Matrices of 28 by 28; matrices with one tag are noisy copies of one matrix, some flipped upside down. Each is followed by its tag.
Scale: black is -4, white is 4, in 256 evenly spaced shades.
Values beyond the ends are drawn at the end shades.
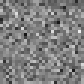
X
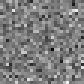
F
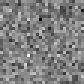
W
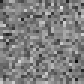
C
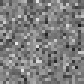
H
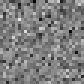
W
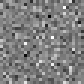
F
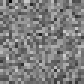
X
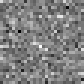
C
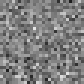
H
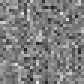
H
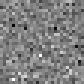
F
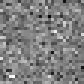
C
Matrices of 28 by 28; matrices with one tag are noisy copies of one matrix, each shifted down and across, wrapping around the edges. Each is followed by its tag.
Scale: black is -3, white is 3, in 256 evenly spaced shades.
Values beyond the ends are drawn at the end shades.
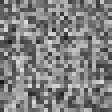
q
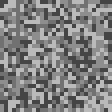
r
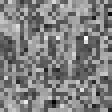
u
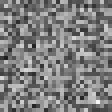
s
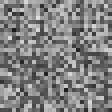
s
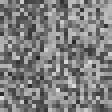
q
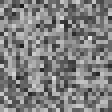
r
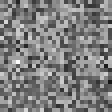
s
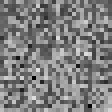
s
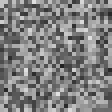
r
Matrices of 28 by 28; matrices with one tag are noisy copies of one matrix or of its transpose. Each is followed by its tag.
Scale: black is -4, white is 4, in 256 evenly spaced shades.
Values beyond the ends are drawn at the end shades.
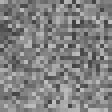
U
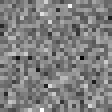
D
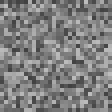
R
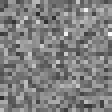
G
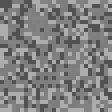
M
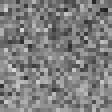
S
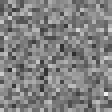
M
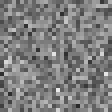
G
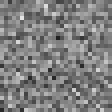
R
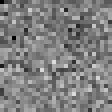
S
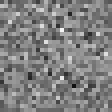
R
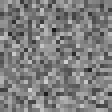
D
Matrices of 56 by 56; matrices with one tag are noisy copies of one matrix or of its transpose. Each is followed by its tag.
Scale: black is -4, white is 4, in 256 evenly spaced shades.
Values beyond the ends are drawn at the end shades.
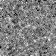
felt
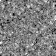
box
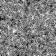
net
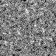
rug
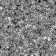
felt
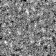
rug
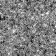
net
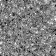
box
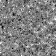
box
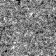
net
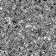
felt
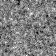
net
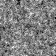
net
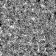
rug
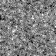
net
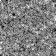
box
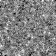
box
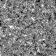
rug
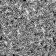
rug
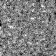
rug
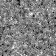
net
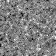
felt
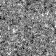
net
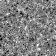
felt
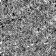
box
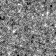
net
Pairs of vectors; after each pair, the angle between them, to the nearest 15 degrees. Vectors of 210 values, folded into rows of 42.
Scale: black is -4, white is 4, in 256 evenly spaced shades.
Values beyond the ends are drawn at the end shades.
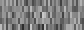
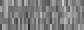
90 degrees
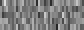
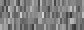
105 degrees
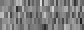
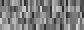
75 degrees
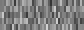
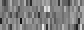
90 degrees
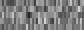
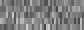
60 degrees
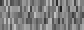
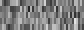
120 degrees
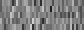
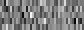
105 degrees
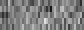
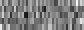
105 degrees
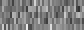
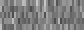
90 degrees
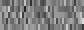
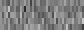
30 degrees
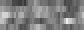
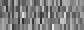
90 degrees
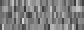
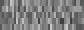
45 degrees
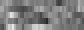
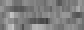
30 degrees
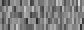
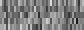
105 degrees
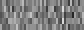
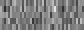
105 degrees
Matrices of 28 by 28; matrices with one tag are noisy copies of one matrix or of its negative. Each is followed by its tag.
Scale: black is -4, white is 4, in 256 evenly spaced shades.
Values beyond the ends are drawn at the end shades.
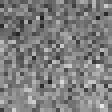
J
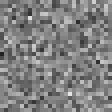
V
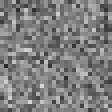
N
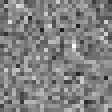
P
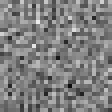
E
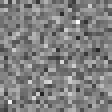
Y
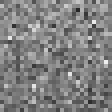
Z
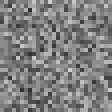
V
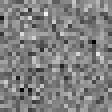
V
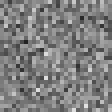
V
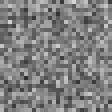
N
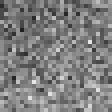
J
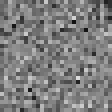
P
